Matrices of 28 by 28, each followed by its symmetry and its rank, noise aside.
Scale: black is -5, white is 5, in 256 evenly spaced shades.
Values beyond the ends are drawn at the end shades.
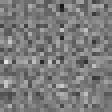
no symmetry, rank four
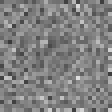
symmetric, rank six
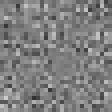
antisymmetric, rank four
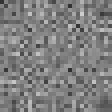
symmetric, rank four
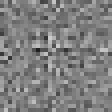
antisymmetric, rank six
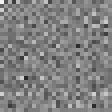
no symmetry, rank five
